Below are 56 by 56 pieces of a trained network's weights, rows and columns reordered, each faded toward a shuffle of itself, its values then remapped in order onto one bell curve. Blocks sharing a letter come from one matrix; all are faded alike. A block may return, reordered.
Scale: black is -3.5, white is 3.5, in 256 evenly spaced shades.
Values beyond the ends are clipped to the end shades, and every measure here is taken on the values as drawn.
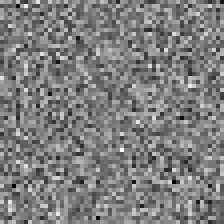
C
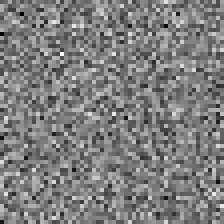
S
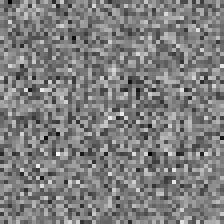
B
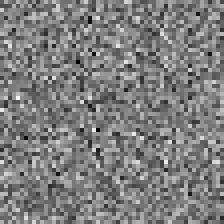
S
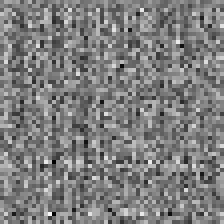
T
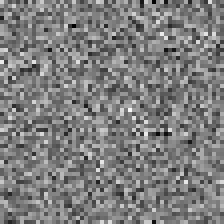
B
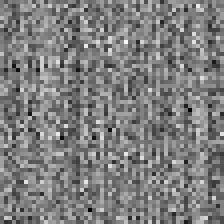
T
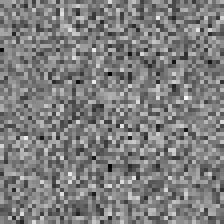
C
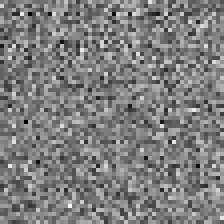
B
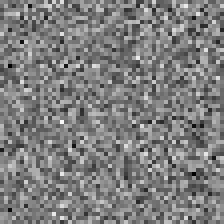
S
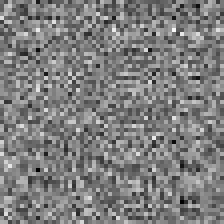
C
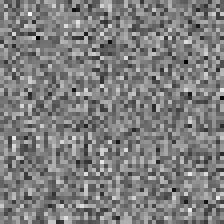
C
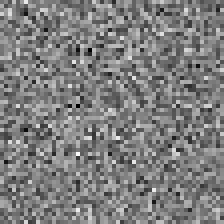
S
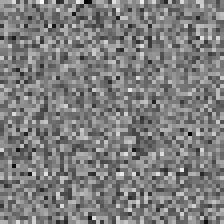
B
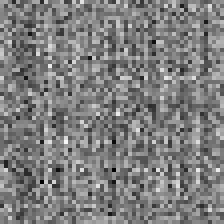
T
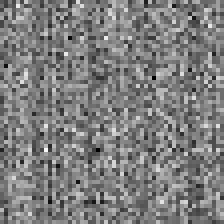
T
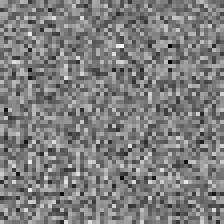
S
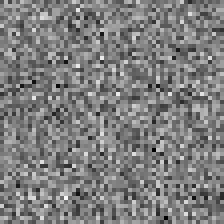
C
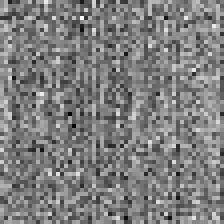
T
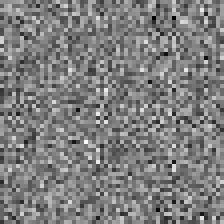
C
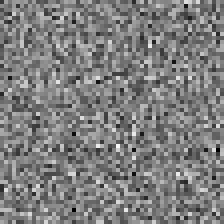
S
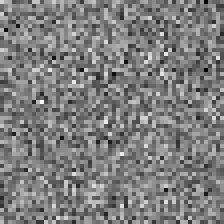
S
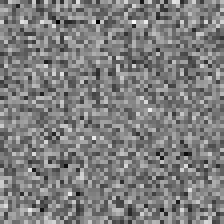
B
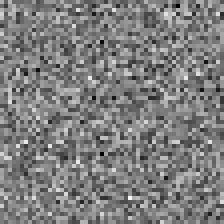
B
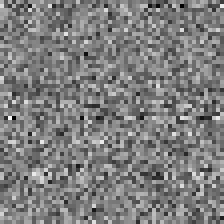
B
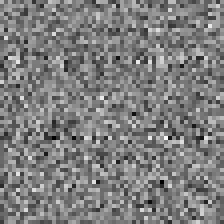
B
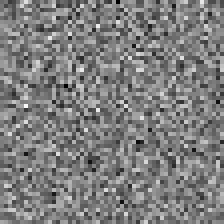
C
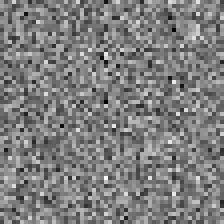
S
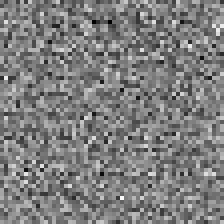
B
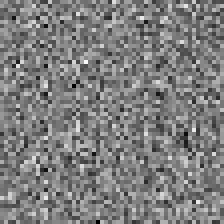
C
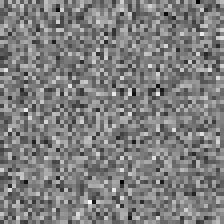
C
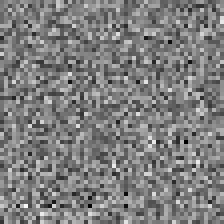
B
